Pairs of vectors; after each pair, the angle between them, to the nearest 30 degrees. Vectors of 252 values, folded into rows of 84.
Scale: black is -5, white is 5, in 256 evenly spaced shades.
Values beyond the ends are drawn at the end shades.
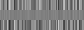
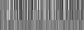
60 degrees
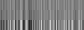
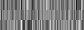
60 degrees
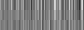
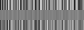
90 degrees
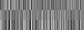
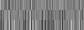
150 degrees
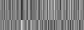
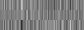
150 degrees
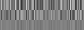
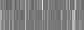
120 degrees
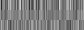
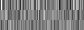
150 degrees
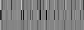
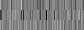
30 degrees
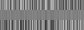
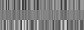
90 degrees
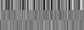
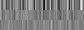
30 degrees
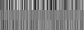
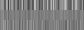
150 degrees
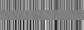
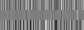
30 degrees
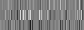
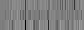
120 degrees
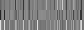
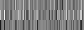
150 degrees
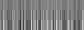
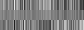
90 degrees
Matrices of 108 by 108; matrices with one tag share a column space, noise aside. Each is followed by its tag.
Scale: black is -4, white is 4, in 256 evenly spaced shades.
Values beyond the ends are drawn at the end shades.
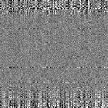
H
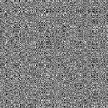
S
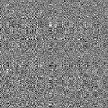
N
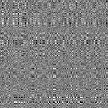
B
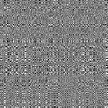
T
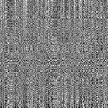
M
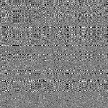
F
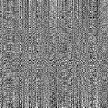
M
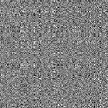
S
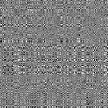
T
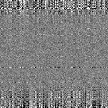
H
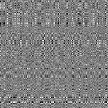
B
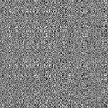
S
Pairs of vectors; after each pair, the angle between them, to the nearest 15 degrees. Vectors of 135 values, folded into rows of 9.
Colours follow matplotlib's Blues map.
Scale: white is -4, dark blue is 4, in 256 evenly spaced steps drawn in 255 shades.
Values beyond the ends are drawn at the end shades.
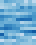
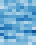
30 degrees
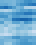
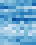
30 degrees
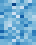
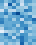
105 degrees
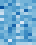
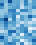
75 degrees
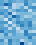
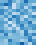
30 degrees
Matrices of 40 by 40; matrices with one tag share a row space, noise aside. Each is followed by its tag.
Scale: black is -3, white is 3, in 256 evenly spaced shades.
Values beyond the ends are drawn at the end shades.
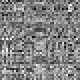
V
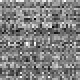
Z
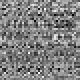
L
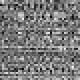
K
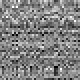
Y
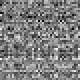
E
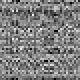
Y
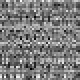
Z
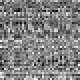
E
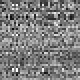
Y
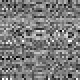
V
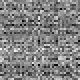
E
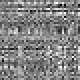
K
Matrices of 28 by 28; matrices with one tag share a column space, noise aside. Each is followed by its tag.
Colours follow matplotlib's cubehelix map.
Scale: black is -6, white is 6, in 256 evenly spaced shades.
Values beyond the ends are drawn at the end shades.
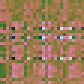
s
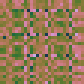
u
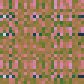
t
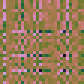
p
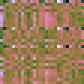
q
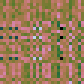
s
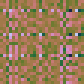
u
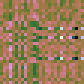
s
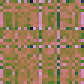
q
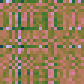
q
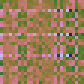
u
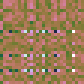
p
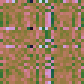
q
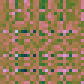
p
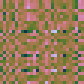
p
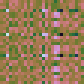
u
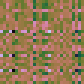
p
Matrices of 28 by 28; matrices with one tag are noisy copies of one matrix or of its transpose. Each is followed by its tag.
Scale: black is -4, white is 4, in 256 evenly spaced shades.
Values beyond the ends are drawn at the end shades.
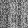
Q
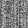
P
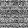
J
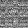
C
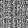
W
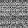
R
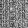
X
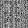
W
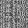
W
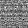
W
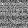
R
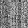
Q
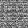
W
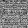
X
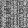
P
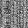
P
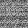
R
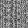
W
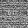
X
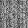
C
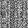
J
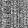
P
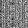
X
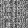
W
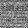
P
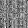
C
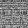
X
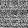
J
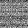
R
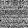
J
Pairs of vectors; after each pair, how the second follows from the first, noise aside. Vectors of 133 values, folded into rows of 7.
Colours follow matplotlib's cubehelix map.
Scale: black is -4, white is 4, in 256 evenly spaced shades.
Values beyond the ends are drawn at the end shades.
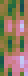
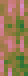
negated, shrunk.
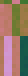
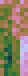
negated.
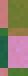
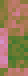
negated, shrunk.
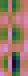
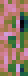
wrapped around.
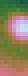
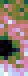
reversed, negated, scaled up.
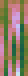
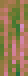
negated, shrunk.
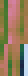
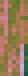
negated, shrunk.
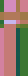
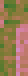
negated, shrunk.
